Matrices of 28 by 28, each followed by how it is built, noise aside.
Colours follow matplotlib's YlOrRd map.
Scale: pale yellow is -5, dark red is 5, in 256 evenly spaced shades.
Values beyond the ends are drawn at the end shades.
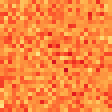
noise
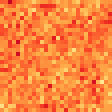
smooth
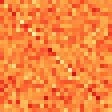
diagonal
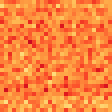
repeating columns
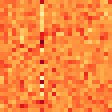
uneven columns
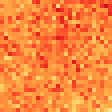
smooth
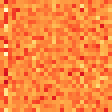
uneven columns
